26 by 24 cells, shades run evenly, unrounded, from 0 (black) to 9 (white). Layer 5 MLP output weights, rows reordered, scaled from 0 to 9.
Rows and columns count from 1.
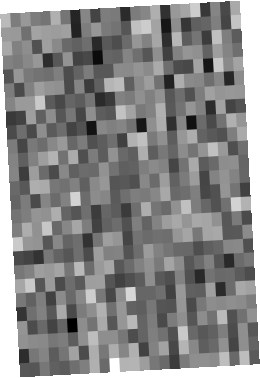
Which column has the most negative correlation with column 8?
16
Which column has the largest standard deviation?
10
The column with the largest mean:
14
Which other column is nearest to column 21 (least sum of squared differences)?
11
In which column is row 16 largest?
4
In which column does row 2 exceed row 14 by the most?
24
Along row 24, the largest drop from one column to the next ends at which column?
18
